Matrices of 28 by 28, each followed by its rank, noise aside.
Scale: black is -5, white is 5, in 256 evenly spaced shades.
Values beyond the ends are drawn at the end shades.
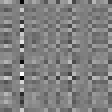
one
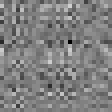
four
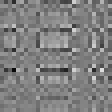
two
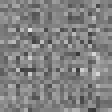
four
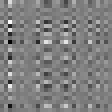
one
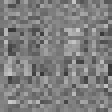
four
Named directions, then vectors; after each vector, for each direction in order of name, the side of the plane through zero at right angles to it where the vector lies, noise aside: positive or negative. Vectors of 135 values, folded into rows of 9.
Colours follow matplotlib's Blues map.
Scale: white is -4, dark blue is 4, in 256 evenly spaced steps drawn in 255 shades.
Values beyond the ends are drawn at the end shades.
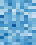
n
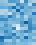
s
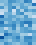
positive, positive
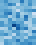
positive, negative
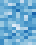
negative, positive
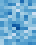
positive, negative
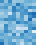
negative, positive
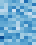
positive, positive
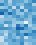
negative, negative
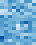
positive, positive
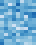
negative, positive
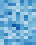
positive, negative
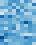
positive, positive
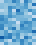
positive, positive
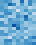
positive, negative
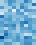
positive, positive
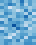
positive, negative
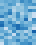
positive, negative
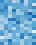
negative, negative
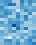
positive, negative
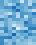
negative, positive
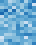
negative, negative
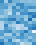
negative, positive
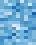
negative, positive
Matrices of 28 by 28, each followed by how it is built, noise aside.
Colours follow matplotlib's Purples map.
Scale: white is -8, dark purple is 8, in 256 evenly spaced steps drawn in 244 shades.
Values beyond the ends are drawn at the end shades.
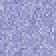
noise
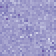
block diagonal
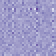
low rank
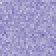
noise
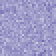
noise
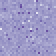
sparse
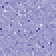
sparse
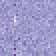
uneven columns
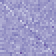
diagonal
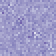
block diagonal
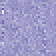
uneven columns
